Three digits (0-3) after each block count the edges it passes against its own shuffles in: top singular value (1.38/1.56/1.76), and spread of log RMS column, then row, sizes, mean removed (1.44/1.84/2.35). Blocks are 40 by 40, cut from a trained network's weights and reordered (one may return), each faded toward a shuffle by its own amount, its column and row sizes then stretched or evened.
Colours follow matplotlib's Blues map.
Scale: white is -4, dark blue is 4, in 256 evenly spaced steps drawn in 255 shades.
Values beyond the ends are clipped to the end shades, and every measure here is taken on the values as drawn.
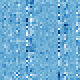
1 3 0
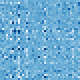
1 2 2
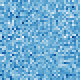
1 1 1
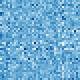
1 1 2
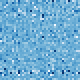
0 1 2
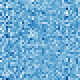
1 2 0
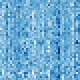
3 2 1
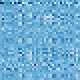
3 1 3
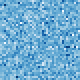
0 0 1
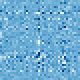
2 2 3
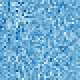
0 2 0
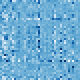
3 3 2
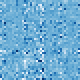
1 3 2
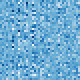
1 3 0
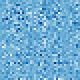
1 3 2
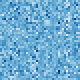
0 2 0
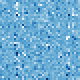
0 2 1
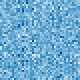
1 2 0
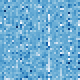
0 3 0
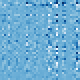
3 3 2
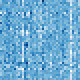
3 2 1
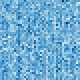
1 0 0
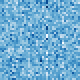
1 2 0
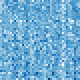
1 0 1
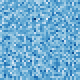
2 0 0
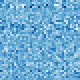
1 0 2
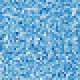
0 0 1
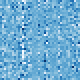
1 3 0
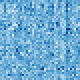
1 0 2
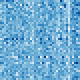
1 1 2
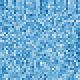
2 1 0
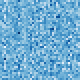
0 2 0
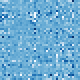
1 3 3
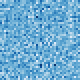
1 1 0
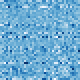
2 0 3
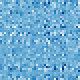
1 2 3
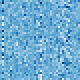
1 3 0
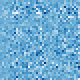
0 2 2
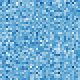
2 2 1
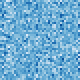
3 2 0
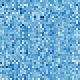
1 2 1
